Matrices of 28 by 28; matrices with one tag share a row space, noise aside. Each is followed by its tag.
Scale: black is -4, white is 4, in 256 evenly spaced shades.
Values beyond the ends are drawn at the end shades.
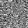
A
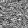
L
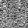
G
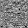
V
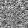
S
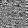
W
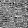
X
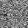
A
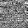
X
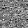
X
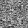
L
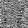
S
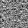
G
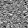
A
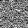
X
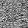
G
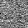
S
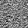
A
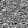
G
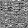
V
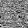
S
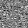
G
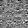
W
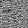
L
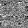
S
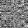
S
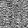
A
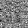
W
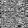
S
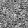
G
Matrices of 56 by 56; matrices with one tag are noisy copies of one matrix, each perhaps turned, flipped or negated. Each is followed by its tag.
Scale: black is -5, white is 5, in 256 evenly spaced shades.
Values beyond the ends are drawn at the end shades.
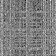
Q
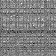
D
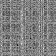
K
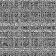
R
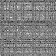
K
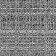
D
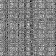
R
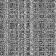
R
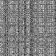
R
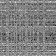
Q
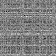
K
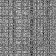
D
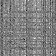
Q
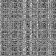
R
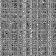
R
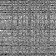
Q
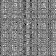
R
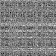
R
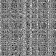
R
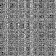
R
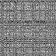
K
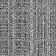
D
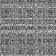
R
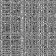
K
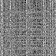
Q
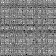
R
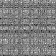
R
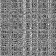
R
